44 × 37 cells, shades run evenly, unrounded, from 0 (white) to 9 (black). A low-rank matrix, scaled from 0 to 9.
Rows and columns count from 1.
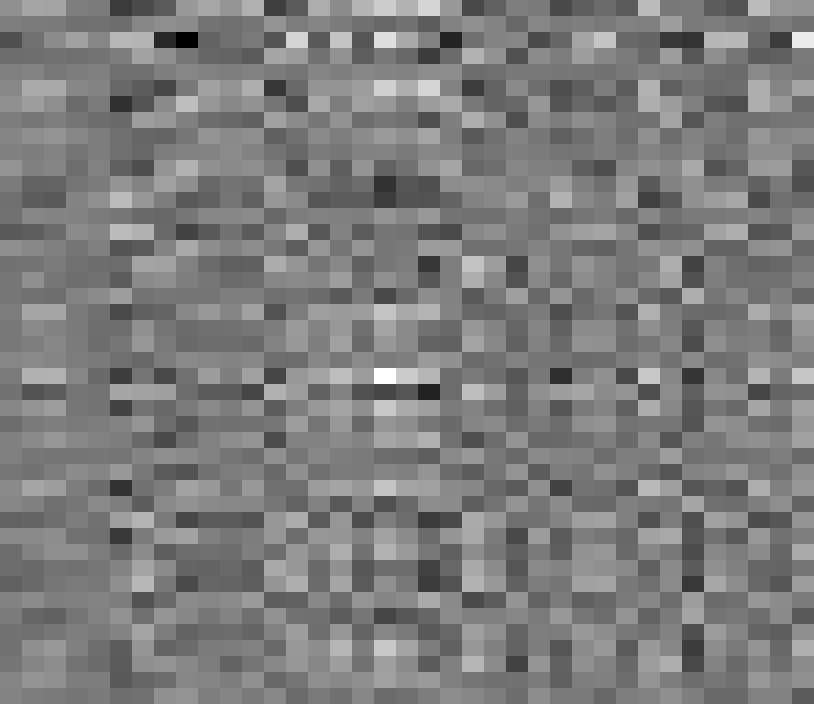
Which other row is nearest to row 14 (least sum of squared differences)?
9
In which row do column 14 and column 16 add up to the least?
3
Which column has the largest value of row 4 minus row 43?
20
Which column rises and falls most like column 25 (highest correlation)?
31
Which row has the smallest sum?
24
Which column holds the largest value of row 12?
18
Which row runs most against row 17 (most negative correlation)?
38
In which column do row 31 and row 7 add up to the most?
6
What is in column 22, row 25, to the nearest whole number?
2
